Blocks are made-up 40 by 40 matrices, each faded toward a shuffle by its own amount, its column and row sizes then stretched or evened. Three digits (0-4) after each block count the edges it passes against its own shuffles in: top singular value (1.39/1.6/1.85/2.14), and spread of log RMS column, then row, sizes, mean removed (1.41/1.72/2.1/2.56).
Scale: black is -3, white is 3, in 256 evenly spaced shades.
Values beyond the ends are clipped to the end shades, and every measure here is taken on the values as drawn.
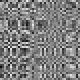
4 4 3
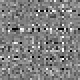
3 2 4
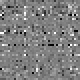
0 2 4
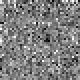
2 0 1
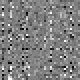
0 4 2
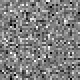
1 2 0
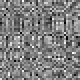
4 1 2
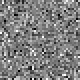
0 0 1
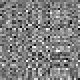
4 1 3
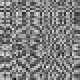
4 0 2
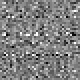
3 1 3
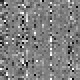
1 4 0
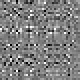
4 2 4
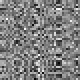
4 3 1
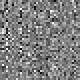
3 3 0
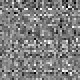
3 1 3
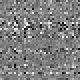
1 2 4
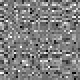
4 0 2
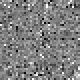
0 2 2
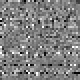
1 0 4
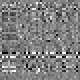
4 0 4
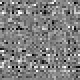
2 2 4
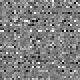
1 0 4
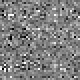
1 1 3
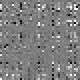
3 4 3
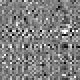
4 1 3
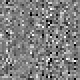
0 4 1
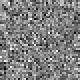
2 0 2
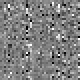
0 4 1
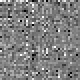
2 3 2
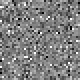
0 1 0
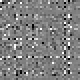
3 3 4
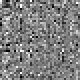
2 3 1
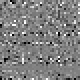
1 2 4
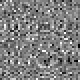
3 0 1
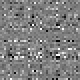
3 2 4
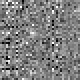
2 4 1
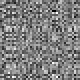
4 3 2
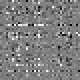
2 3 4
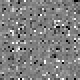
1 3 3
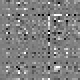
3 4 4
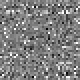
2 1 2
